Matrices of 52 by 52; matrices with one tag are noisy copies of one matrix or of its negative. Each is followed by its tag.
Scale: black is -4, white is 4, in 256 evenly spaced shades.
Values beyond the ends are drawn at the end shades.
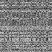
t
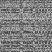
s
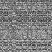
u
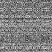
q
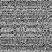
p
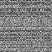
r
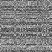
p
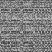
s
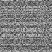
p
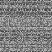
r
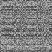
p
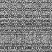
q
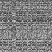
u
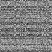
p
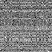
t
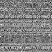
q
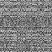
r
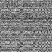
s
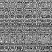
q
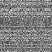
r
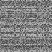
p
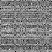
p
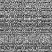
q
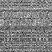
t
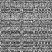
s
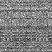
t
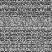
r
